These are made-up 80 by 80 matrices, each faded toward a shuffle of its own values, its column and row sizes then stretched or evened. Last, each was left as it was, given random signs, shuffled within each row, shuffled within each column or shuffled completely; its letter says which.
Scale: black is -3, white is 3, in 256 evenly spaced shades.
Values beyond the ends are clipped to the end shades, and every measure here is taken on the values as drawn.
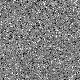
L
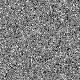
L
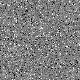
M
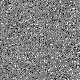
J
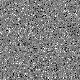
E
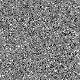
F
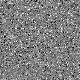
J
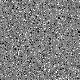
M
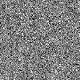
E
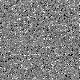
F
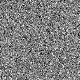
M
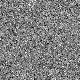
L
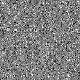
E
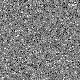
J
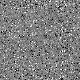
F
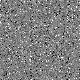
M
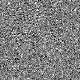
E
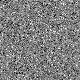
L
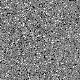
M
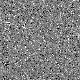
M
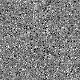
F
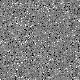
F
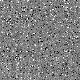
E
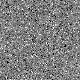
M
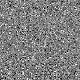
E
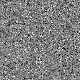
M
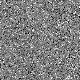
M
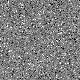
L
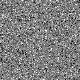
M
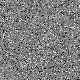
L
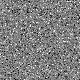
L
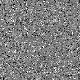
E
